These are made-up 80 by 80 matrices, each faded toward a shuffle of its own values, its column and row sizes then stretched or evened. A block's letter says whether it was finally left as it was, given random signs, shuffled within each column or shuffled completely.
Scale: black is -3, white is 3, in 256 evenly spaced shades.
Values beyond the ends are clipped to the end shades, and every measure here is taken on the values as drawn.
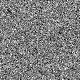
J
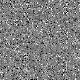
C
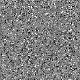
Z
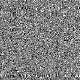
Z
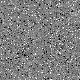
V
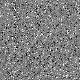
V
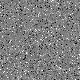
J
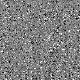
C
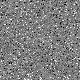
J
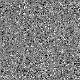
C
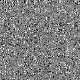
Z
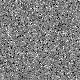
J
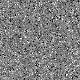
V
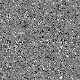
C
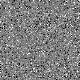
C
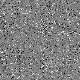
C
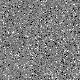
V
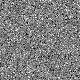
J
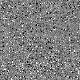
C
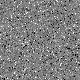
J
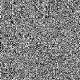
Z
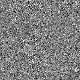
V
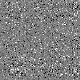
Z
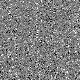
V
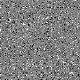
Z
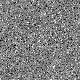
J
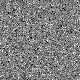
J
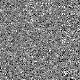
Z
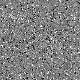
C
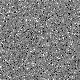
J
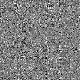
Z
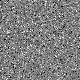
J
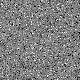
J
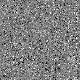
C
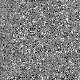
C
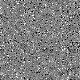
Z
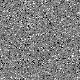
Z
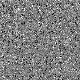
C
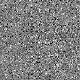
Z
